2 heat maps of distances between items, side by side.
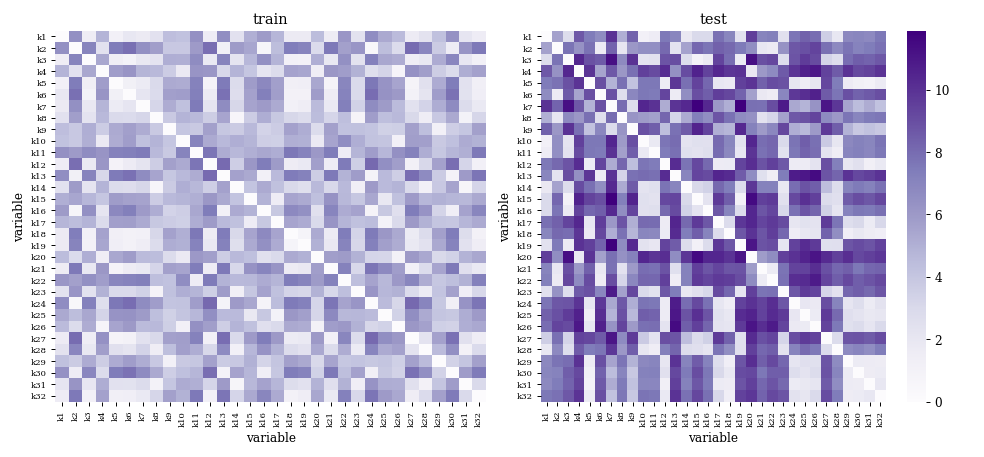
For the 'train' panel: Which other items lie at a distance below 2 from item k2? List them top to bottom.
k13, k16, k24, k30
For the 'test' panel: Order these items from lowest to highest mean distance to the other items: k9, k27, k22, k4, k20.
k9, k27, k22, k4, k20
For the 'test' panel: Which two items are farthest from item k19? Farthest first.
k7, k20
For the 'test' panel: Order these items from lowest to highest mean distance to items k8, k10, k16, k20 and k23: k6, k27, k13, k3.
k3, k27, k6, k13
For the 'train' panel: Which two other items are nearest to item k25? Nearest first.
k17, k15
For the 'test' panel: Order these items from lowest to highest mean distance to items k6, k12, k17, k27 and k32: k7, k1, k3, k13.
k1, k7, k3, k13
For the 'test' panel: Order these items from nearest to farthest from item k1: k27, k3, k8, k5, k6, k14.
k14, k3, k27, k8, k6, k5
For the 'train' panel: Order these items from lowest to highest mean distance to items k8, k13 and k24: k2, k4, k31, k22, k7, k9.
k2, k4, k9, k31, k22, k7
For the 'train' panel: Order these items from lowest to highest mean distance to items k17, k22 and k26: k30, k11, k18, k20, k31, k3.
k20, k30, k11, k31, k3, k18
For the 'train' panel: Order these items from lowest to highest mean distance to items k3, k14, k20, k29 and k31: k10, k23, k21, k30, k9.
k23, k9, k21, k10, k30
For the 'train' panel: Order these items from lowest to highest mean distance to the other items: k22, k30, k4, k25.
k4, k25, k30, k22
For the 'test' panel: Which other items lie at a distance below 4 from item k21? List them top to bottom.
k2, k6, k8, k13, k22
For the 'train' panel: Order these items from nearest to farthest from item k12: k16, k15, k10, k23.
k23, k10, k15, k16
